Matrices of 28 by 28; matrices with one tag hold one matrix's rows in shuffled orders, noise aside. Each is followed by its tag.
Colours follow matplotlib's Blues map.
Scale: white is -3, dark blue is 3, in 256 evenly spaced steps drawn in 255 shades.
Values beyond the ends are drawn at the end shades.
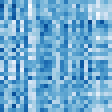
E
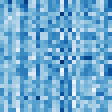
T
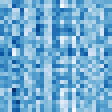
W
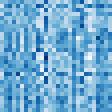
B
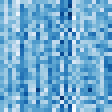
T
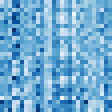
W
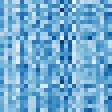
T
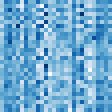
B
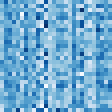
B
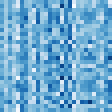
T
